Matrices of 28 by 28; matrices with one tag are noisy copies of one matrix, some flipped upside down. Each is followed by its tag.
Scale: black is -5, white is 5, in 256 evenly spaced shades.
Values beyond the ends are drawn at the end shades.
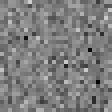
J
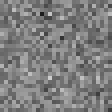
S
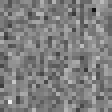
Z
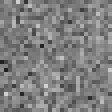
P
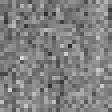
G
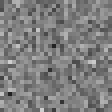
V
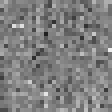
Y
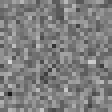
V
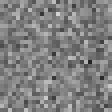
J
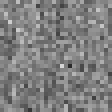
G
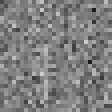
J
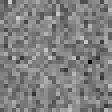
J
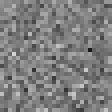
J
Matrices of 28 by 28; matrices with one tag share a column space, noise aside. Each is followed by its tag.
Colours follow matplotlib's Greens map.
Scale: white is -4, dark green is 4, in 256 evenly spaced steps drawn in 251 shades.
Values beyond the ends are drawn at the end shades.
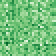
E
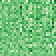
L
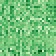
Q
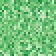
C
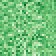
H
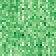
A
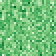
C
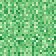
H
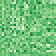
L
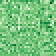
L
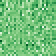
E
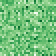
C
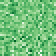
H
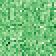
E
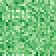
C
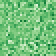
E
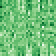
A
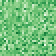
E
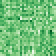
Q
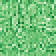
L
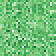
H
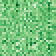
E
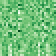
A
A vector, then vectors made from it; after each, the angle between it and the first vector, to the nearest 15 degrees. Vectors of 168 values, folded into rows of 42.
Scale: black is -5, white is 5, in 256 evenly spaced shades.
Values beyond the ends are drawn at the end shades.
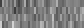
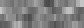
90 degrees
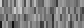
165 degrees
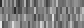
15 degrees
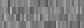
90 degrees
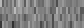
165 degrees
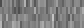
30 degrees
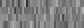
45 degrees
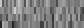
165 degrees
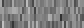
120 degrees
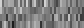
135 degrees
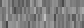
45 degrees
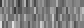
15 degrees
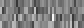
75 degrees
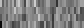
150 degrees
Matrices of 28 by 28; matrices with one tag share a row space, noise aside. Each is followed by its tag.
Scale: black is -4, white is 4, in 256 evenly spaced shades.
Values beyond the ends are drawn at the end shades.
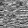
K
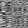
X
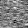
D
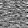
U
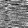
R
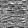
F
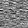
K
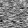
K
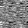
K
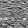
F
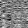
X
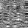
D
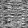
F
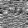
U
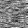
R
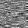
R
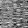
D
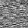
K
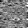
U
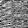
X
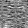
F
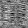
F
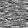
R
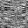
F
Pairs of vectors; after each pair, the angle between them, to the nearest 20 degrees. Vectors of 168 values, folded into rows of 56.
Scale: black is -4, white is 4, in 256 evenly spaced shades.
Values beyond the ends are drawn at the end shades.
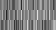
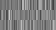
60 degrees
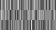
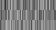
140 degrees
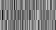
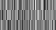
60 degrees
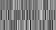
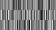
160 degrees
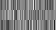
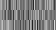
160 degrees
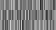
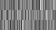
160 degrees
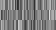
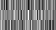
100 degrees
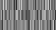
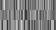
60 degrees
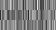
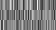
40 degrees
